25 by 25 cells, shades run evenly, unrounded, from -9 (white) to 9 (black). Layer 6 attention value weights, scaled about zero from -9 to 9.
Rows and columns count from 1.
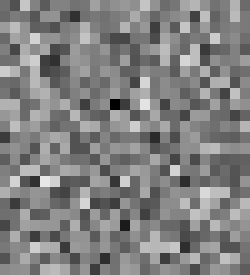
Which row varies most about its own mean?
17
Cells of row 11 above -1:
15
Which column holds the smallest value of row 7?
1
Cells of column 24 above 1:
9
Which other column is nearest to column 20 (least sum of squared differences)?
3
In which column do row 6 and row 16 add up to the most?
5
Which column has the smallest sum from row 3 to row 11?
4
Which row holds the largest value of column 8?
2
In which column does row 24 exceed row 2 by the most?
21
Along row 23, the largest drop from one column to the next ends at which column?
8
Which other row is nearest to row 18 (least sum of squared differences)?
7
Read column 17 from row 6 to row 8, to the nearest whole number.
-4 0 -1
